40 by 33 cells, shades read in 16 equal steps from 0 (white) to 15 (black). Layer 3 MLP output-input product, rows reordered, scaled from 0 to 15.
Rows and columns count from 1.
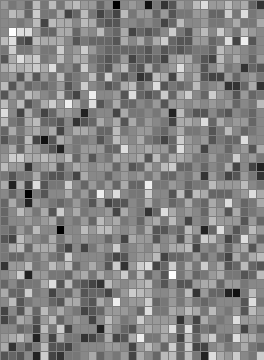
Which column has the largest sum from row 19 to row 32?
4
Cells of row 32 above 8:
11
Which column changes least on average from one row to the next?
18
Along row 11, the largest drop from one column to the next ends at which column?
17
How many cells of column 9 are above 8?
9
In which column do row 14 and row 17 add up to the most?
8
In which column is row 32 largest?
13
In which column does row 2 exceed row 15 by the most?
15
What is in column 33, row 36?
6
